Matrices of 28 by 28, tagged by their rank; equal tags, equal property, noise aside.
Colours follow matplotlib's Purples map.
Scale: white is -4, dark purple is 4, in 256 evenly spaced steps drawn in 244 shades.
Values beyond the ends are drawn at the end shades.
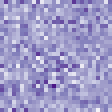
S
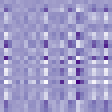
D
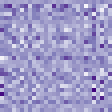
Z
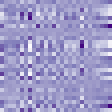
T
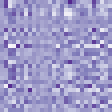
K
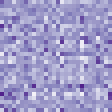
Z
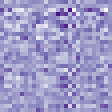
K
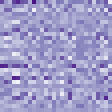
Z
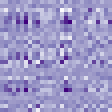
K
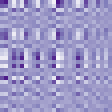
D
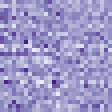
S
